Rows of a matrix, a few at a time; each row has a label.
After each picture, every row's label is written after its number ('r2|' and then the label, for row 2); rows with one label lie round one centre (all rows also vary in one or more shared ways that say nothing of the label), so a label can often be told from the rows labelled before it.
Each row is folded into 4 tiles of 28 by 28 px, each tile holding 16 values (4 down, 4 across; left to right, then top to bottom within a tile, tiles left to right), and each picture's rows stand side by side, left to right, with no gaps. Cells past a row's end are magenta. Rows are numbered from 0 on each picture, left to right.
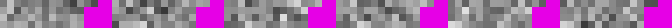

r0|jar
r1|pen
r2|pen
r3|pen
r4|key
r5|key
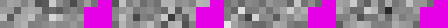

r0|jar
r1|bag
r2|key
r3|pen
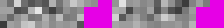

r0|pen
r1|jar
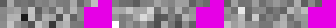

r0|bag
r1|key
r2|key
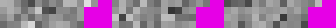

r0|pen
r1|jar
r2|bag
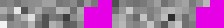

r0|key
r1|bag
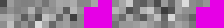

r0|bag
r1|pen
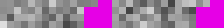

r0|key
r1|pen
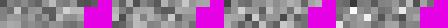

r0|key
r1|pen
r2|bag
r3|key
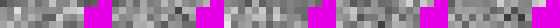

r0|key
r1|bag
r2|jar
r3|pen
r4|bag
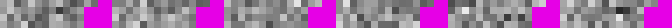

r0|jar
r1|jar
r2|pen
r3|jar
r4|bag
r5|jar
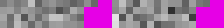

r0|jar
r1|jar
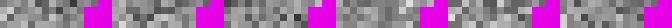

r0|jar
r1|jar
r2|bag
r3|pen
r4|jar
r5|jar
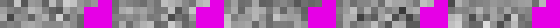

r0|pen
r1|bag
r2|jar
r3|bag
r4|bag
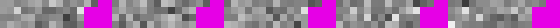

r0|key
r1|jar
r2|key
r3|key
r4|key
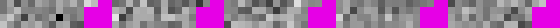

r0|bag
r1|jar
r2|pen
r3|jar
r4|bag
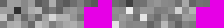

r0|jar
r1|key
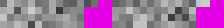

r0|jar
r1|bag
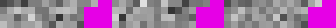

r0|bag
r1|jar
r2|bag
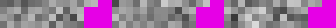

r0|bag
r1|bag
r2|pen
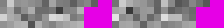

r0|jar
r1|jar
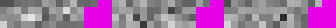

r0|key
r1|jar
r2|bag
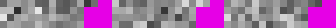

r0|jar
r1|pen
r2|jar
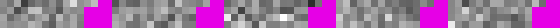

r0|pen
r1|bag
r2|jar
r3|jar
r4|key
